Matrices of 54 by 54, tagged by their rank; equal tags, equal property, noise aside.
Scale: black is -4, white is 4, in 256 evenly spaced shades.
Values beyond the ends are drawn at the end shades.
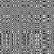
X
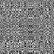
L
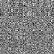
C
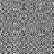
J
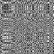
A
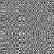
A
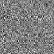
C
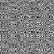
J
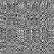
L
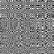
A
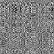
C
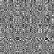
C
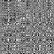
L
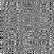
J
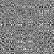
J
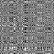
A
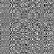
J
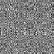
C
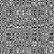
X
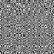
L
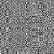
L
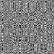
A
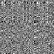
C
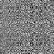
J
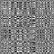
X
